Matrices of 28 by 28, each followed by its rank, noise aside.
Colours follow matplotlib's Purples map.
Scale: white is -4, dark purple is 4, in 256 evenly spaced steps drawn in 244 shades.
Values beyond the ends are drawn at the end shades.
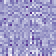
four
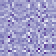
four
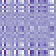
one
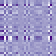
one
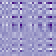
one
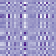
one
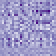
three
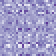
three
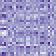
three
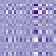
one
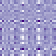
one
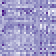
three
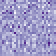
four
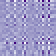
one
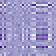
one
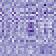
three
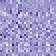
four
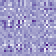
three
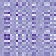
one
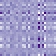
one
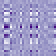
one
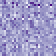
four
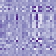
three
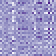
three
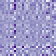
two
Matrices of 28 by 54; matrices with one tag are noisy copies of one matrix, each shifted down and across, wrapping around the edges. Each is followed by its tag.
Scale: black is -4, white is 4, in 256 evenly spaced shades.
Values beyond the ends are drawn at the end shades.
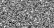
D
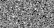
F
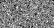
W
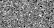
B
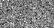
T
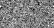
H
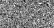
H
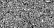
H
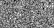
T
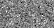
T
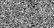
B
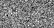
T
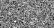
H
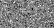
W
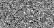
H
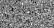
H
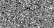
F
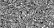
T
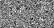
T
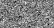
T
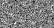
W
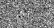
T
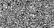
T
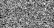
B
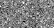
B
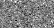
B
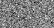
F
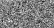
F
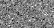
D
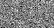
T
